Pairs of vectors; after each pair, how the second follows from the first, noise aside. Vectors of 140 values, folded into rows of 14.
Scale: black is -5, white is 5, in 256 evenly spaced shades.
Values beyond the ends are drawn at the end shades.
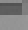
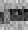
wrapped around, scaled up.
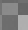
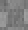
wrapped around, shrunk.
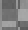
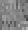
negated, partly zeroed.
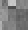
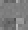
wrapped around, partly zeroed.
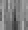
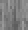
shrunk.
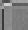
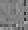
reversed, partly zeroed.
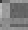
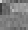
negated, partly zeroed.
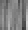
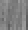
negated, shrunk.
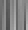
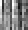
reversed, scaled up.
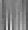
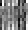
wrapped around, scaled up.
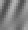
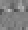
wrapped around, partly zeroed.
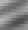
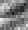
wrapped around, scaled up.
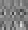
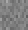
wrapped around, shrunk.
